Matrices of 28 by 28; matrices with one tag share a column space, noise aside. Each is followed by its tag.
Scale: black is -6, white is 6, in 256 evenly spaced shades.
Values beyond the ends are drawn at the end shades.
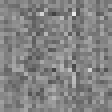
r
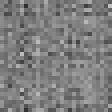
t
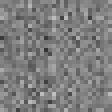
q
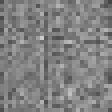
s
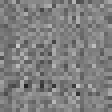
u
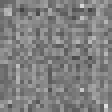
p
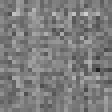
r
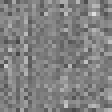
t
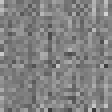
t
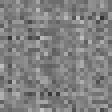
q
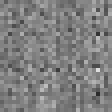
r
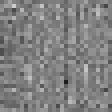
p
